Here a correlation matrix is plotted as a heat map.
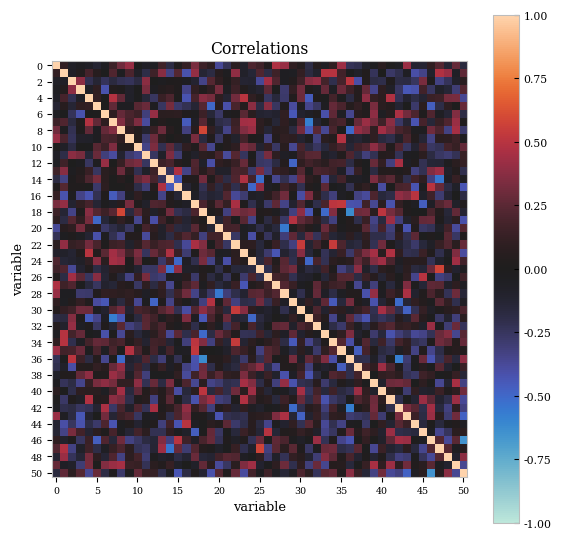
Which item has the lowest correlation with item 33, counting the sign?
18
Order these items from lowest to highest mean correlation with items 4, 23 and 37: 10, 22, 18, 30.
22, 10, 30, 18
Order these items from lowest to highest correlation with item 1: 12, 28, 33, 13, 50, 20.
28, 20, 12, 50, 13, 33
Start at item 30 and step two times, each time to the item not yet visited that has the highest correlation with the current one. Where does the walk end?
34
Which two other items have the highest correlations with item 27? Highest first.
0, 43
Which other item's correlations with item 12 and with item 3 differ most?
6
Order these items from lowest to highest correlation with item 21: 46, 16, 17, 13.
13, 46, 17, 16
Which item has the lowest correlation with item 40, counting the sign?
15
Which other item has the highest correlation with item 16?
44
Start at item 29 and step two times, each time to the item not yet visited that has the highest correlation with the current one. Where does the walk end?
41
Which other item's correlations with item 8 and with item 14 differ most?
47
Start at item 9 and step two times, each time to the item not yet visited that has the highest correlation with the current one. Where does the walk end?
17
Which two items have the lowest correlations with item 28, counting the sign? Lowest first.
20, 38
